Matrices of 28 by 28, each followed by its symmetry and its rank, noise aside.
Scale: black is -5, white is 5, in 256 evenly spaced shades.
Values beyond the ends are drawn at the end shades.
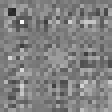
symmetric, rank four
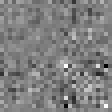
symmetric, rank four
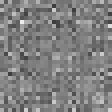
symmetric, rank four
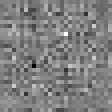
antisymmetric, rank six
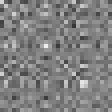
symmetric, rank three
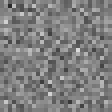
no symmetry, rank six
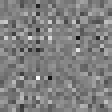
antisymmetric, rank four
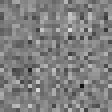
antisymmetric, rank four
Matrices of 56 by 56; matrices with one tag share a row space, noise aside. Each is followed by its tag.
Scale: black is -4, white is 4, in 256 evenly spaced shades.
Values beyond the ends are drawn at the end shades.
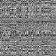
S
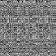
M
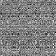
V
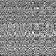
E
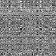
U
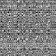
M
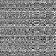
E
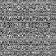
M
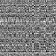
E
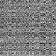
E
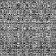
M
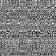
V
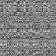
M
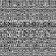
M
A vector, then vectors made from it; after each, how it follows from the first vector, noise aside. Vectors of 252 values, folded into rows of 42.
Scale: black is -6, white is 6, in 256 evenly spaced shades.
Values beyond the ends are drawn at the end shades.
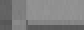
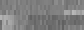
wrapped around, negated, partly zeroed.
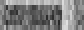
wrapped around, negated, scaled up.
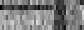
wrapped around, scaled up.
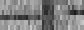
wrapped around, scaled up.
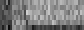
scaled up.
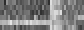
wrapped around, negated, scaled up.
